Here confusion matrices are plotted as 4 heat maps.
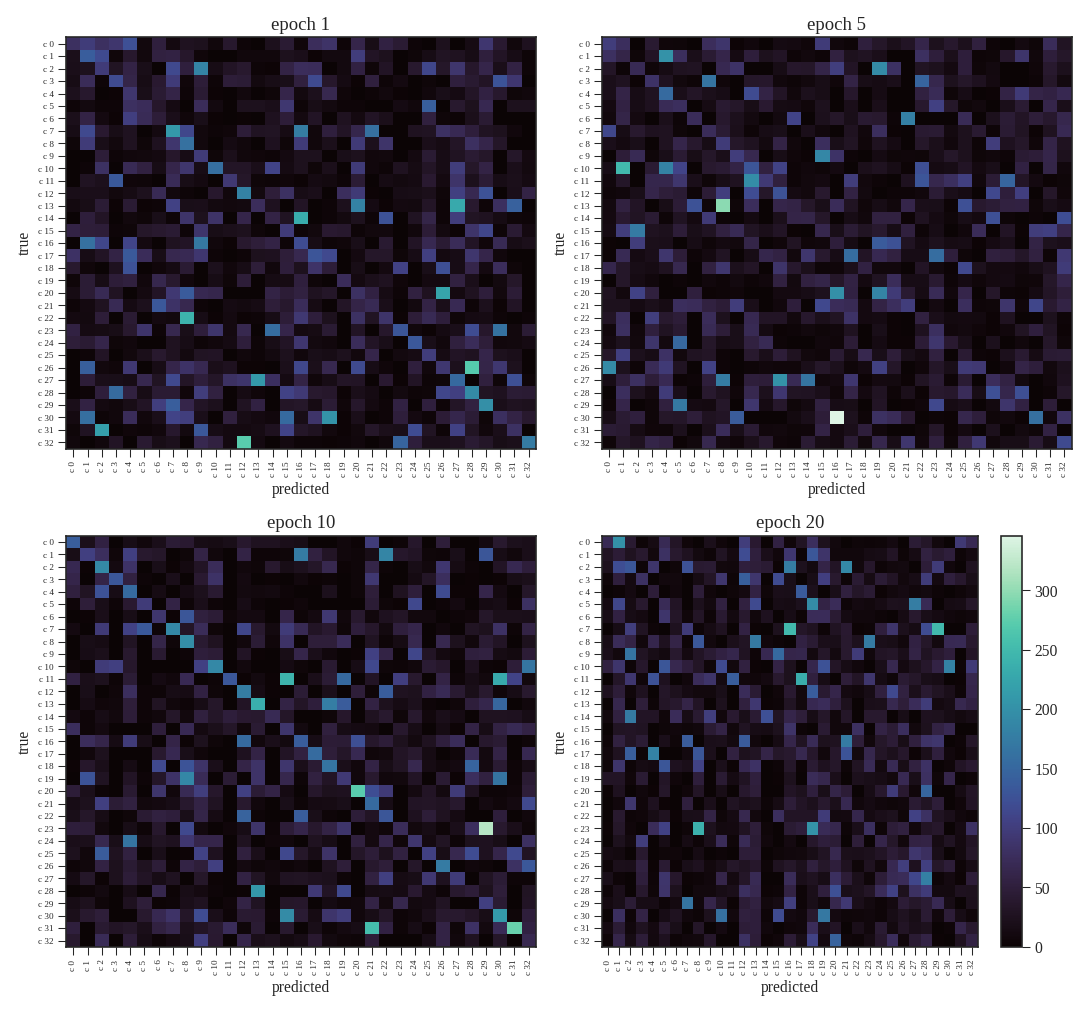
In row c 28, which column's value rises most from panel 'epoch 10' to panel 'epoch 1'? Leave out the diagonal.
c 3
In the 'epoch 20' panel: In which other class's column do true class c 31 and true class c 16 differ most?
c 21
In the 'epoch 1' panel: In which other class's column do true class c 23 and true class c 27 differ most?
c 13
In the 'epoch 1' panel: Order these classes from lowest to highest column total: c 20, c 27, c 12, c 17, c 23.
c 23, c 17, c 12, c 20, c 27
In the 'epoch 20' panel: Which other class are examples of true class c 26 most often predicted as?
c 28
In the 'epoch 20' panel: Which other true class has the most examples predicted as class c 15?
c 9
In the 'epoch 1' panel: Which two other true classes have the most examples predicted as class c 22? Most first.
c 14, c 8
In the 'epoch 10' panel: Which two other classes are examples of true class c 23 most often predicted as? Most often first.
c 29, c 8
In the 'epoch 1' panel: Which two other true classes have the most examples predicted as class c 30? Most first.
c 23, c 3
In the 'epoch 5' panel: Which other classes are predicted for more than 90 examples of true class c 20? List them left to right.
c 2, c 16, c 19
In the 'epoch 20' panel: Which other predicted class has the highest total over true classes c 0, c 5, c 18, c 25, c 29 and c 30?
c 1
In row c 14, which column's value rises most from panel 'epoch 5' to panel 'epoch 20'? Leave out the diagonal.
c 2
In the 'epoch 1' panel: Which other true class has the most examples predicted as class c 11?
c 27
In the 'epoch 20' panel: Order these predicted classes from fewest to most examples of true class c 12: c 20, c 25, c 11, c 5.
c 11, c 5, c 20, c 25
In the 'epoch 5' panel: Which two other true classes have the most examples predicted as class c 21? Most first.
c 6, c 32
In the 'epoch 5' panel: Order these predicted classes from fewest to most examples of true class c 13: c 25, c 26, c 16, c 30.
c 30, c 26, c 16, c 25
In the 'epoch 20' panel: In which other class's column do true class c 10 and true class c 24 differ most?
c 30
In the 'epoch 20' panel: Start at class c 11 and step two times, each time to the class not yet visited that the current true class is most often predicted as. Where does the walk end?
c 4
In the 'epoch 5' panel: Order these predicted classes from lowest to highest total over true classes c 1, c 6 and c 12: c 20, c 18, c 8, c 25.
c 20, c 18, c 25, c 8
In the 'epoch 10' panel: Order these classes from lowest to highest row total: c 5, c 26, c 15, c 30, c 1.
c 5, c 15, c 26, c 1, c 30
